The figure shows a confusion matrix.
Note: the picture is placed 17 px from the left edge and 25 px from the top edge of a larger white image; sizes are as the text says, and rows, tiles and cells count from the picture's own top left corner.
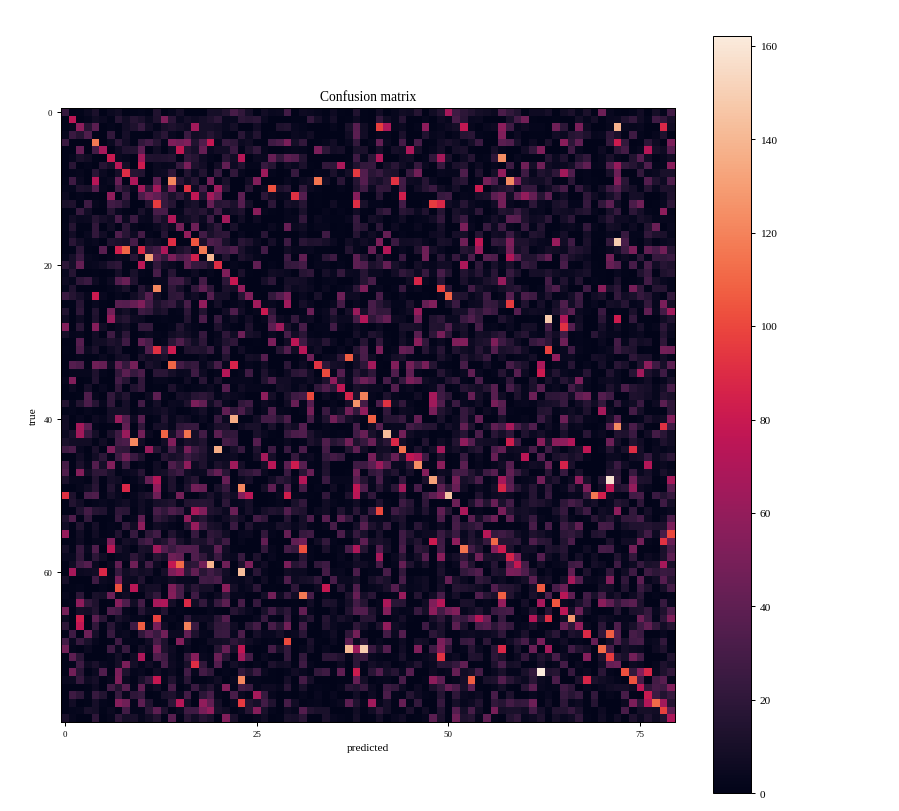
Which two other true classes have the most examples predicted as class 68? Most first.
74, 44
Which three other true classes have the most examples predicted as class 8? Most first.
18, 49, 42
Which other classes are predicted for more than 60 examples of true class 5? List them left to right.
15, 45, 76
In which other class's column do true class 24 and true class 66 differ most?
50
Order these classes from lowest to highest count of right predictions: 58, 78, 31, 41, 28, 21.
41, 21, 28, 31, 58, 78
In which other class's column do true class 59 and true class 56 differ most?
19
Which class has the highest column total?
38
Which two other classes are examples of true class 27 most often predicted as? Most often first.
63, 72
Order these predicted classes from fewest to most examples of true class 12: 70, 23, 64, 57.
64, 70, 23, 57
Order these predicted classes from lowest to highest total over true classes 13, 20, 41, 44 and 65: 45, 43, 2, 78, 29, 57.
43, 45, 29, 57, 2, 78
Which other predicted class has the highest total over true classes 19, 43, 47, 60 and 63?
58
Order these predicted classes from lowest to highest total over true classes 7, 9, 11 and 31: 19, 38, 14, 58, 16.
16, 38, 19, 58, 14
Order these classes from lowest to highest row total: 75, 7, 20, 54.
54, 75, 20, 7
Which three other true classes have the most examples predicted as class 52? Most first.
57, 2, 20
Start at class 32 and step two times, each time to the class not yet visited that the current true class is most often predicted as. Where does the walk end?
39
